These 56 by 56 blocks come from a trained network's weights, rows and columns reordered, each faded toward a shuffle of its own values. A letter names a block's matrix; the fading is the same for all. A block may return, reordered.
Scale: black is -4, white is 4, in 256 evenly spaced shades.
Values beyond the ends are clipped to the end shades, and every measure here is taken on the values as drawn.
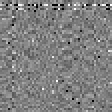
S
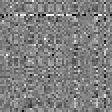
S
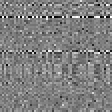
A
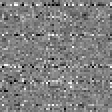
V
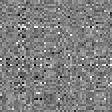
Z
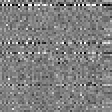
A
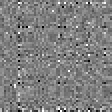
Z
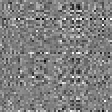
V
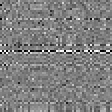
A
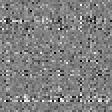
V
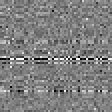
A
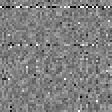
S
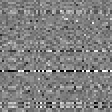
A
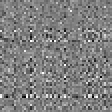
V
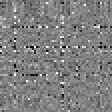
Z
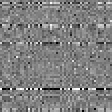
A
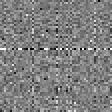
S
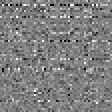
V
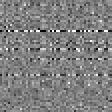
A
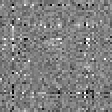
Z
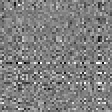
V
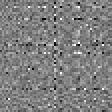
Z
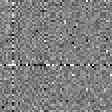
S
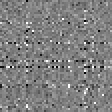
Z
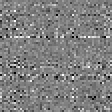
V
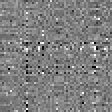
Z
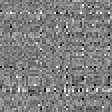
Z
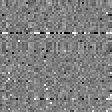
S
